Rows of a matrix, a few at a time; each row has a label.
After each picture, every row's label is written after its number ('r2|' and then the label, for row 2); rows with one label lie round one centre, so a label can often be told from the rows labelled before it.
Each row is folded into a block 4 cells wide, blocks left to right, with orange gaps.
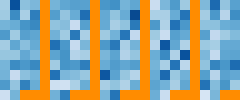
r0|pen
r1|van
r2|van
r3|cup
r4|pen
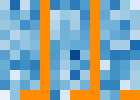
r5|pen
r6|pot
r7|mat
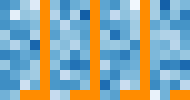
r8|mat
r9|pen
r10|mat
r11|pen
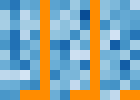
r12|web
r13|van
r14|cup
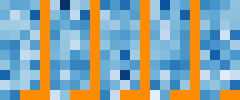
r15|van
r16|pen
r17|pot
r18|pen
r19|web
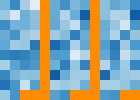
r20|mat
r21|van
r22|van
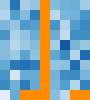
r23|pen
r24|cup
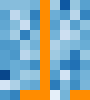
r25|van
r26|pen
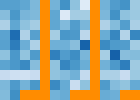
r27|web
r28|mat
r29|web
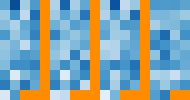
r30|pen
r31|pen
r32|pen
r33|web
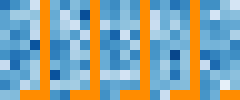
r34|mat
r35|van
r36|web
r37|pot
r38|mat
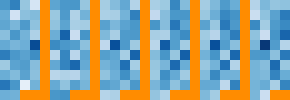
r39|mat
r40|web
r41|cup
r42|cup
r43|cup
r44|cup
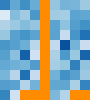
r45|pot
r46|cup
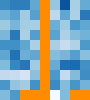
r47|web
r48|pen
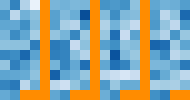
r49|mat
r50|van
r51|web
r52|van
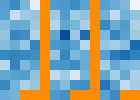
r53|mat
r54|web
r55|mat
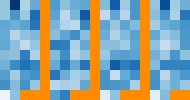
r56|pen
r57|van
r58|pen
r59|pen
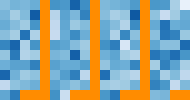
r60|van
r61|pot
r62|van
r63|mat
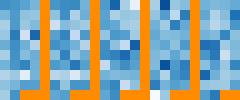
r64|web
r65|web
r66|mat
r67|pen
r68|van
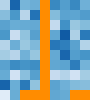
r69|pen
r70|web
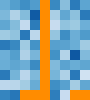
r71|van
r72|pot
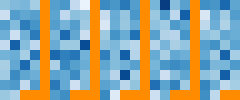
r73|cup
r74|mat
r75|pot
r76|pen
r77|pot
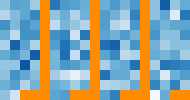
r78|cup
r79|web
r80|van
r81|pen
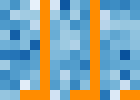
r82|mat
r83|pen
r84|pot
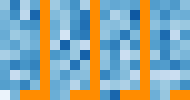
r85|pen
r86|cup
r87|van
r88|web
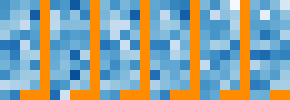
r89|van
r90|pot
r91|van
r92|van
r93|mat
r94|mat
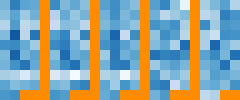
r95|web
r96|web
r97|web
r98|mat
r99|cup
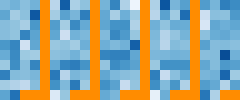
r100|van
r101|pen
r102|mat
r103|pen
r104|pot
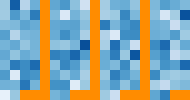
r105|pen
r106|mat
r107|cup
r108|van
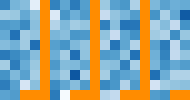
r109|mat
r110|pot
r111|cup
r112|van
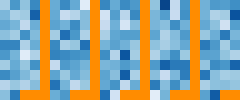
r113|van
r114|mat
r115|pot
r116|pen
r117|van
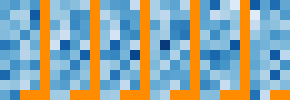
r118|van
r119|cup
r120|cup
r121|cup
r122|mat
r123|pot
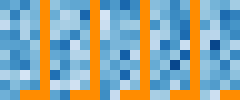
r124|web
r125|van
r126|pot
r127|cup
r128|cup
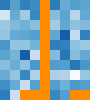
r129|pot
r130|web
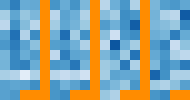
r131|web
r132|web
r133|cup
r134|van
